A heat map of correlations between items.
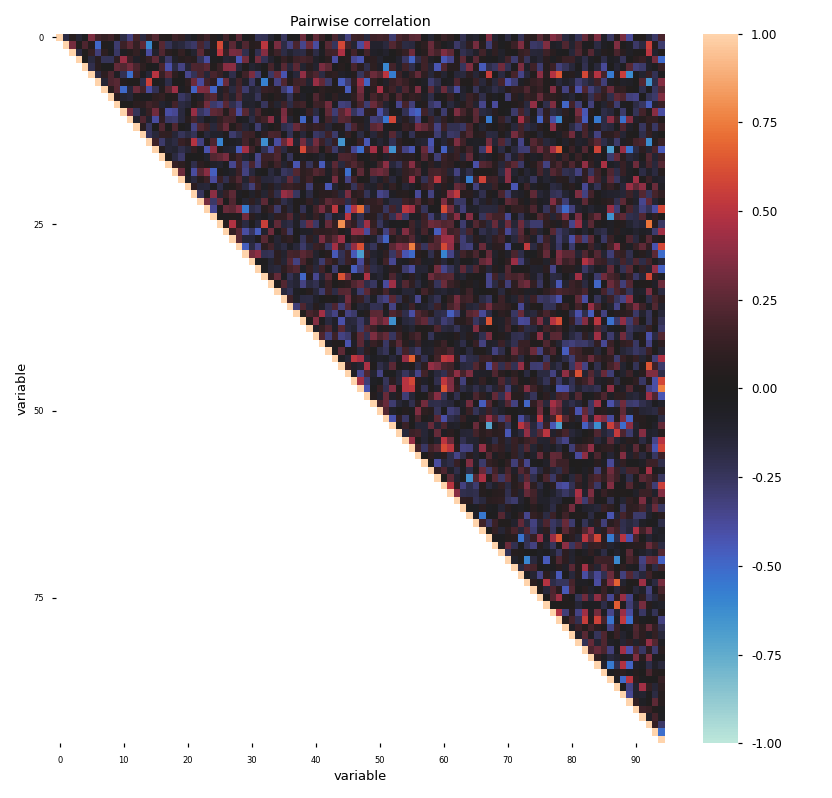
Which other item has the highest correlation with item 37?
41
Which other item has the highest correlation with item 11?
52
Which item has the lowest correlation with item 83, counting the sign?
37
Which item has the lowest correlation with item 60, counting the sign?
29
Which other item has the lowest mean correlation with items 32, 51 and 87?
14
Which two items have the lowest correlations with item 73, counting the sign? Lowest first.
70, 49
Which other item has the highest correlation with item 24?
45
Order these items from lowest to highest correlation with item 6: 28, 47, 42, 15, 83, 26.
42, 83, 15, 28, 26, 47
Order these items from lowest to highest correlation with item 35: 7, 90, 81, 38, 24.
7, 38, 90, 24, 81
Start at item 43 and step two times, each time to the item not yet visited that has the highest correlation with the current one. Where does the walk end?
28
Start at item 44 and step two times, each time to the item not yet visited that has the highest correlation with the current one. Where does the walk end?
92
